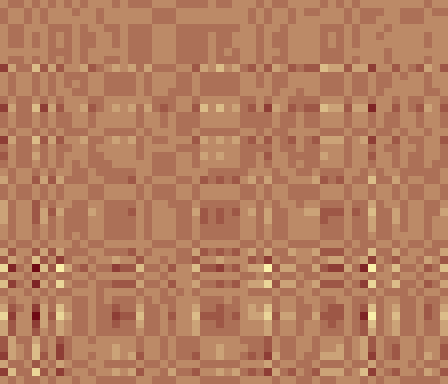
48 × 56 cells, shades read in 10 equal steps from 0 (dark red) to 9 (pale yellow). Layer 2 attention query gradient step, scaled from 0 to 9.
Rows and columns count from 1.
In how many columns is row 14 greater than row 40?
26
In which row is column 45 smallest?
27
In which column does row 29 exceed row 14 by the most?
47
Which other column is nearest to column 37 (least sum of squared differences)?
40
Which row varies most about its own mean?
34
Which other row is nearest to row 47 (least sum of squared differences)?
45
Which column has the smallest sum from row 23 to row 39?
5
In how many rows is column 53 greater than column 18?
9
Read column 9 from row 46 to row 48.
5 4 5
